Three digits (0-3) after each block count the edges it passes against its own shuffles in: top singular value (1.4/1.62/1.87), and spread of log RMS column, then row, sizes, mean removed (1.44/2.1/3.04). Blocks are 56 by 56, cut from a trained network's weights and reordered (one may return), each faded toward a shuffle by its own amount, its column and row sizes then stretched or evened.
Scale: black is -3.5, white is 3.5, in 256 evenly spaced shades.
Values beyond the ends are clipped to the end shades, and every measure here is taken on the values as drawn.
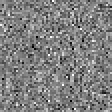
1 0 0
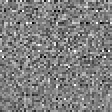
1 0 2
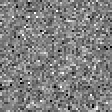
1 0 0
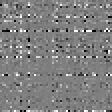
2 2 3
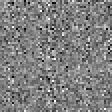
0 2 1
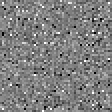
0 1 1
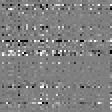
2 2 3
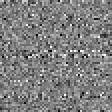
2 0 2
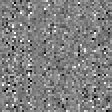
0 2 0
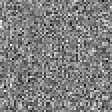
2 0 0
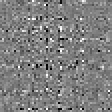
1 2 2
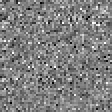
0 0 1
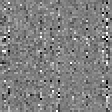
1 2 1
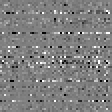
1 1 3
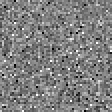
0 0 0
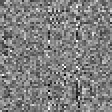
3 1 0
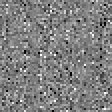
0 2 0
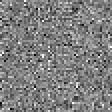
2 1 1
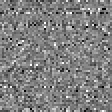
1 0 2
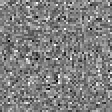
1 1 1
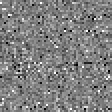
0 0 1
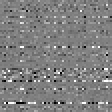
3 1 3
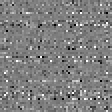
0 1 3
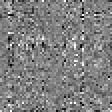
2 2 1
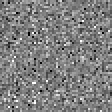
1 1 0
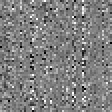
1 3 0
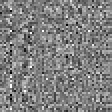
3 2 0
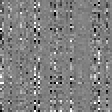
3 3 1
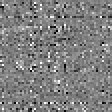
2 2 2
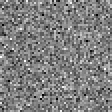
0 0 0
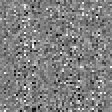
0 2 0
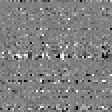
2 1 3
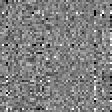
3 2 1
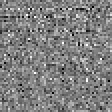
2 0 1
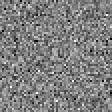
1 0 0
